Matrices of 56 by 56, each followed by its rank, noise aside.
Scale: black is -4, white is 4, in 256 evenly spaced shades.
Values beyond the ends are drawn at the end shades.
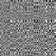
three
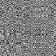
five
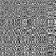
four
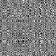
five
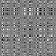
two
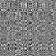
three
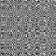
three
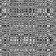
two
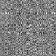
five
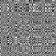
four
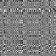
three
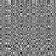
four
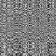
four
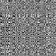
four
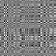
two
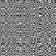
two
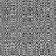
three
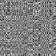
four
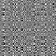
three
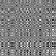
two
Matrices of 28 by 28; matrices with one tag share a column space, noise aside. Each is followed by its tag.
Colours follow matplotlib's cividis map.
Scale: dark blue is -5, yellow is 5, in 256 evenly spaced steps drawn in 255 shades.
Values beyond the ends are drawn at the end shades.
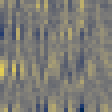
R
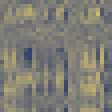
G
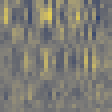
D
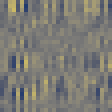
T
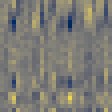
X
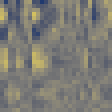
D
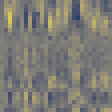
X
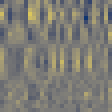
D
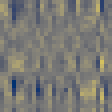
T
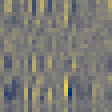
T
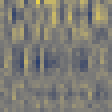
D
